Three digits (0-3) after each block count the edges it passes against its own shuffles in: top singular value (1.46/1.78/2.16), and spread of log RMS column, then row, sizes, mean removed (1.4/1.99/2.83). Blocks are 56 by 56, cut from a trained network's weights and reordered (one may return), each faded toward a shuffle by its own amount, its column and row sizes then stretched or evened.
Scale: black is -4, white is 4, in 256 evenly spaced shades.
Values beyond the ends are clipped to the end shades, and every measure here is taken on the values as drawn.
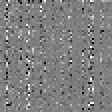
1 3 1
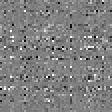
0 2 3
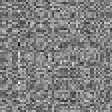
3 0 1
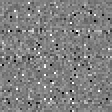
1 1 1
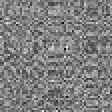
3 0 1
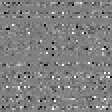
0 1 3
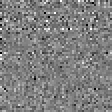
0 1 2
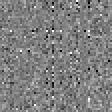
1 2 1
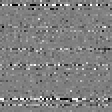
3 0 3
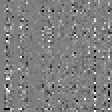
1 3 1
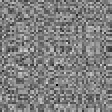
3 0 1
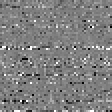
1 0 3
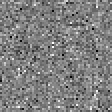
1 1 0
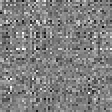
3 2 2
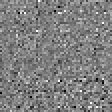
0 1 2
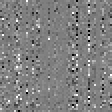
1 3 0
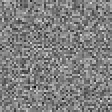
2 0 0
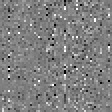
0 2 0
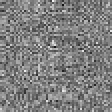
3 1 0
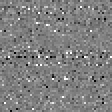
0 0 2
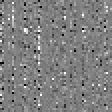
0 3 0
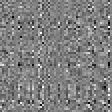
3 3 1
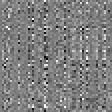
3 3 1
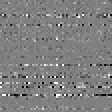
1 0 3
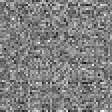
2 0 1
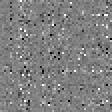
0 2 1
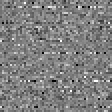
0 0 3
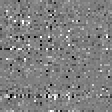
1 2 2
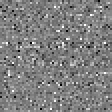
0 0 2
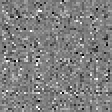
1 2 1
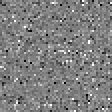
0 0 1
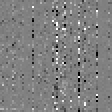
1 3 0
